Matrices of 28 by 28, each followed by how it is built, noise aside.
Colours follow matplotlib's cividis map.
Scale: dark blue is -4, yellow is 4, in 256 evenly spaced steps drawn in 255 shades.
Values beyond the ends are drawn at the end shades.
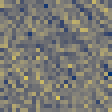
Toeplitz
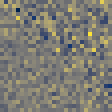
upper triangular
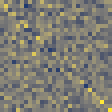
diagonal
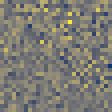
upper triangular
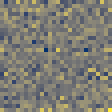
uneven rows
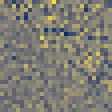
upper triangular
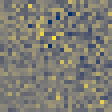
upper triangular
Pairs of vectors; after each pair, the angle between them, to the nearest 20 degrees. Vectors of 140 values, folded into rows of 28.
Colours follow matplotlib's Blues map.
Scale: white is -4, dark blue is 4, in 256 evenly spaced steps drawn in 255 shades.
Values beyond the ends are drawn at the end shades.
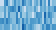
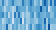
100 degrees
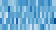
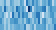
80 degrees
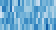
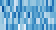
80 degrees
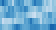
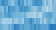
20 degrees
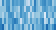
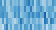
160 degrees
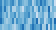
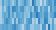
160 degrees
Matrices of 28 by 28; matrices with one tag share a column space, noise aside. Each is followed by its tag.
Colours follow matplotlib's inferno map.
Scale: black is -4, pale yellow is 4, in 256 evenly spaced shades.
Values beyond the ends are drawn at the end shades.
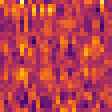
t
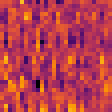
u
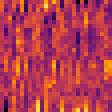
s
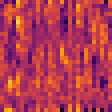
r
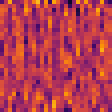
t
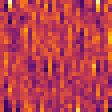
s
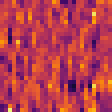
u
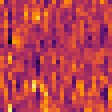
u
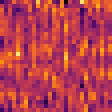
t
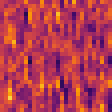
u
